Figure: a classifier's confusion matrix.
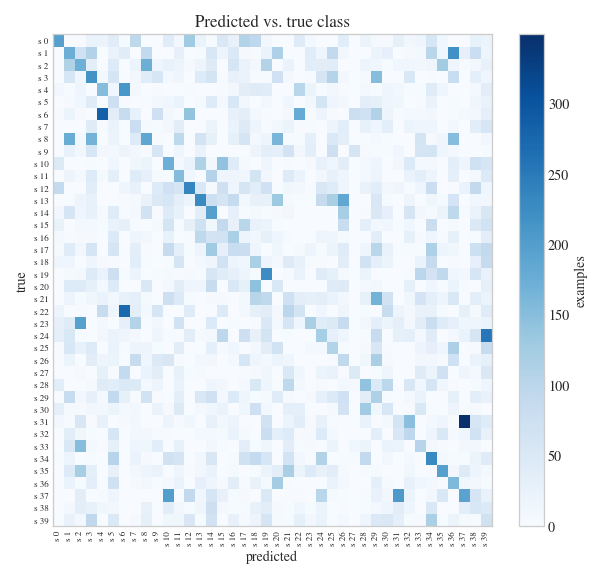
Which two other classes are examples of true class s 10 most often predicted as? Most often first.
s 15, s 13
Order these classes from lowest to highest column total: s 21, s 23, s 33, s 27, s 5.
s 27, s 23, s 33, s 21, s 5
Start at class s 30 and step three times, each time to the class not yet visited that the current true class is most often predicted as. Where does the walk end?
s 29
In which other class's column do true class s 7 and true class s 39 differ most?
s 34
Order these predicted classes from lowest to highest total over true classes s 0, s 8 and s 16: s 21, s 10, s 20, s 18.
s 21, s 10, s 18, s 20
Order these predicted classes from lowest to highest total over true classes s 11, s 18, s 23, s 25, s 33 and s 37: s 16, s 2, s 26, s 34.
s 16, s 26, s 34, s 2
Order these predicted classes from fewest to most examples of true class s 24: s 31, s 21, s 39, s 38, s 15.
s 21, s 31, s 38, s 15, s 39
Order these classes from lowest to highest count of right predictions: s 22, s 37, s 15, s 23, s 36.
s 22, s 15, s 23, s 36, s 37
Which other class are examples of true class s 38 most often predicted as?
s 14
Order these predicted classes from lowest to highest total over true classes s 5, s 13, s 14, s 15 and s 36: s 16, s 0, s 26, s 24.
s 0, s 24, s 16, s 26
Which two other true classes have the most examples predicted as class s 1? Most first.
s 8, s 2
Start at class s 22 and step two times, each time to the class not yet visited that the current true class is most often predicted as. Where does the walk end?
s 4
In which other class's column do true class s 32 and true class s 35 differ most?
s 2
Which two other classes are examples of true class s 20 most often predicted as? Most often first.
s 18, s 14
